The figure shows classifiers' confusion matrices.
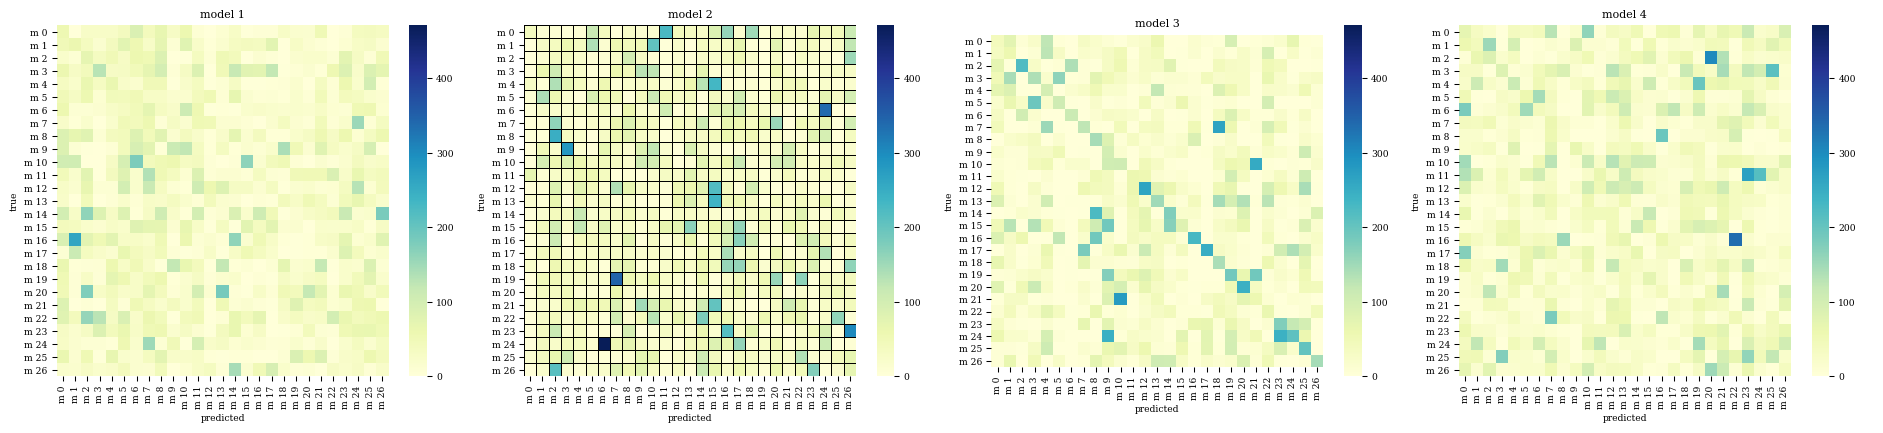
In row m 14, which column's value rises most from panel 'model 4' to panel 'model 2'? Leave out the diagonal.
m 4
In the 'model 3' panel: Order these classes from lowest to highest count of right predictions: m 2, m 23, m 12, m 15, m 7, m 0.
m 0, m 15, m 7, m 23, m 2, m 12
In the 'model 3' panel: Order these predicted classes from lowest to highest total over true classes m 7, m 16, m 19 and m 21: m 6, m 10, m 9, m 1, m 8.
m 6, m 1, m 8, m 9, m 10
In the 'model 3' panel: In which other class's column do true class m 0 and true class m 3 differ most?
m 5
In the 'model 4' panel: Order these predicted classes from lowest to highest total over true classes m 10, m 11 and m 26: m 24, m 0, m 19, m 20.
m 19, m 20, m 24, m 0
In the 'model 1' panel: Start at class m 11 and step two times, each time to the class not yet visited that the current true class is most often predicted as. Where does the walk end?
m 24
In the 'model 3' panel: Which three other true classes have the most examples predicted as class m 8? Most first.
m 14, m 16, m 15
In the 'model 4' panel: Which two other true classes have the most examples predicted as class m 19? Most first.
m 4, m 24
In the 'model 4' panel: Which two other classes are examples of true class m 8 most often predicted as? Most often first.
m 16, m 22
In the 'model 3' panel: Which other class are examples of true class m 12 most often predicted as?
m 25
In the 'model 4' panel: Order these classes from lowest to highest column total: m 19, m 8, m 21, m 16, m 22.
m 8, m 16, m 22, m 19, m 21
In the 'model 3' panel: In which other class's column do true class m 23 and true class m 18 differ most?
m 24
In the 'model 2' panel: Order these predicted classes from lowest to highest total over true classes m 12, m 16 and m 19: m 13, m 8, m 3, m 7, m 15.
m 3, m 13, m 8, m 15, m 7
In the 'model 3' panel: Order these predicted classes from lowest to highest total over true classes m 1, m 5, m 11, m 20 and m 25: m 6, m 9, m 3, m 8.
m 6, m 8, m 9, m 3
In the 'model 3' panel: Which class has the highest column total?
m 9
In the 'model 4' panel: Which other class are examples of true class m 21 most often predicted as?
m 23
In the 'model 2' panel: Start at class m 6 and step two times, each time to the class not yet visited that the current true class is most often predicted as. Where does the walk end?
m 17
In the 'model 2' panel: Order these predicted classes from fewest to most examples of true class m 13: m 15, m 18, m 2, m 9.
m 9, m 18, m 2, m 15
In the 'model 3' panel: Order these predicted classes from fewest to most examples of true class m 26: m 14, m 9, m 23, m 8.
m 23, m 9, m 8, m 14
